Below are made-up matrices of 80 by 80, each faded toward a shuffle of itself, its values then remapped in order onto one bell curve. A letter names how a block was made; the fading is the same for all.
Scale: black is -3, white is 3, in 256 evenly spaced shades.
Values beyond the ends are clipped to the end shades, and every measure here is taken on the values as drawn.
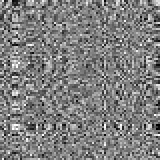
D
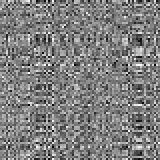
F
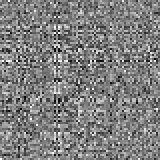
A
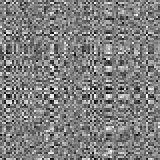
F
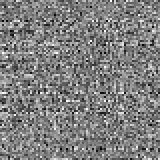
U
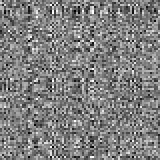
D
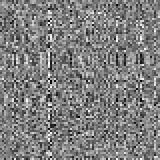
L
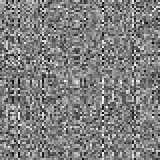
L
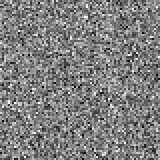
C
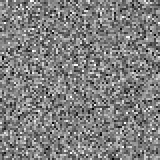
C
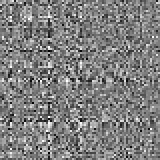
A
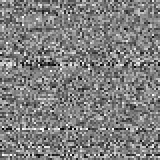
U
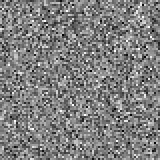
C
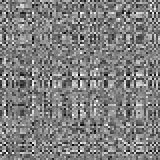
F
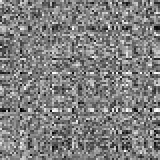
D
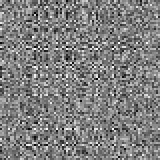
D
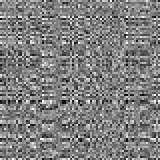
F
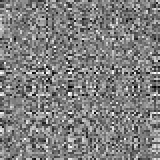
A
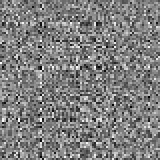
D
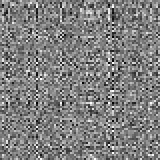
L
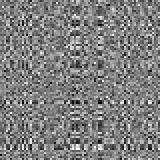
F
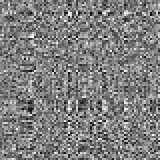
D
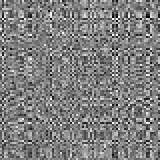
F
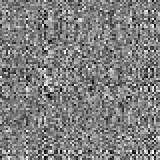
D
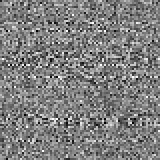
U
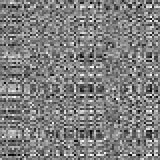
F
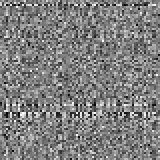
A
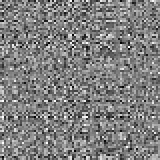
A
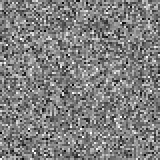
C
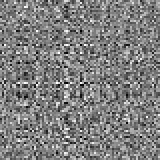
D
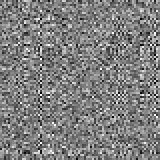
D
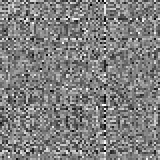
A
